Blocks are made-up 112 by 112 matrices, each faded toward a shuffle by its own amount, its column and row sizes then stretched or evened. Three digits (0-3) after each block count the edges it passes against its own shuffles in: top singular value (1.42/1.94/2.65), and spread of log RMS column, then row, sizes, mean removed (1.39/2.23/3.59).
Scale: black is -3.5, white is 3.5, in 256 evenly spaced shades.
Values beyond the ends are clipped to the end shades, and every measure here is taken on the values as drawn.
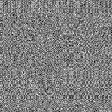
3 0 1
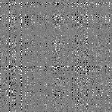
2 3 2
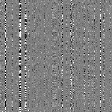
3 3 0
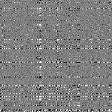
3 2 3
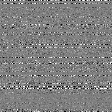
2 0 3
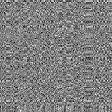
3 0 2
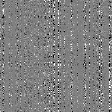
2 3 1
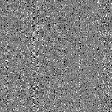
2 2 0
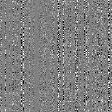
2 3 1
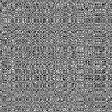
3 0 2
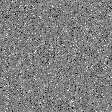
0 0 0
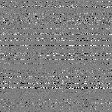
2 1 3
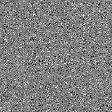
1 1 2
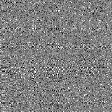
2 1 2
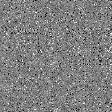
1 1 1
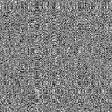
3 1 1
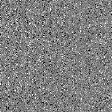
1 2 0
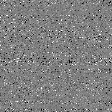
0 1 2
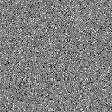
2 0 0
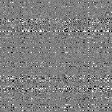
2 2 3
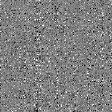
1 2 2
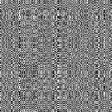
3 3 1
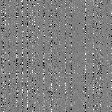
2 3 1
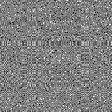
3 0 0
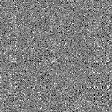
2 1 1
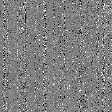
0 3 0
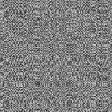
3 2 0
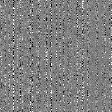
2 3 1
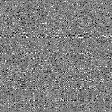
2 0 2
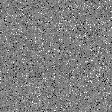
1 1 0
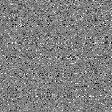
2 0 2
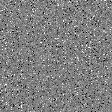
0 1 0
